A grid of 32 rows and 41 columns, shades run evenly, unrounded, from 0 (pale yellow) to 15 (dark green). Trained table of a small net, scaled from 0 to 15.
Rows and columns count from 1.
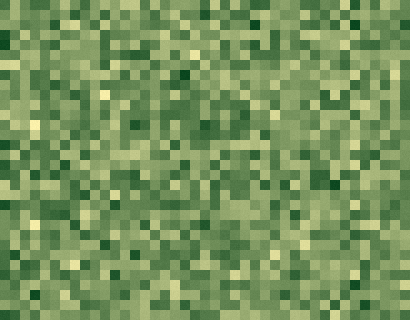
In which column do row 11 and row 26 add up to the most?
14
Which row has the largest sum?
21
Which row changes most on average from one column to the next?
19
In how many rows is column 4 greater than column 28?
14
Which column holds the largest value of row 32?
1
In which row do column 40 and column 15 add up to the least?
18
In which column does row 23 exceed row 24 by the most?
15
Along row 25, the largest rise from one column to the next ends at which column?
11
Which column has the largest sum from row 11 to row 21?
22
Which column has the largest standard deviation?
36
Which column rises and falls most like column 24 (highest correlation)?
25
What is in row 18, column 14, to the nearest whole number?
13
